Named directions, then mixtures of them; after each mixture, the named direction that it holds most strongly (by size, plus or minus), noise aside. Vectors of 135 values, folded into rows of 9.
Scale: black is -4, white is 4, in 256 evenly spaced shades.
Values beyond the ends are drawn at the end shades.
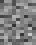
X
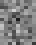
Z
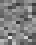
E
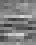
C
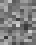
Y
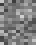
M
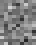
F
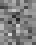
Z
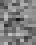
Z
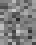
Z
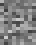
Y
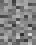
X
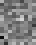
F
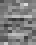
C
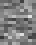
C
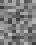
Z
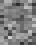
E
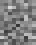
F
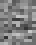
Y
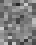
E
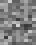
Y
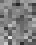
E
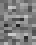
F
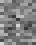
M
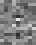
X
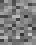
X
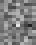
F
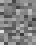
M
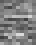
C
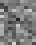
Z
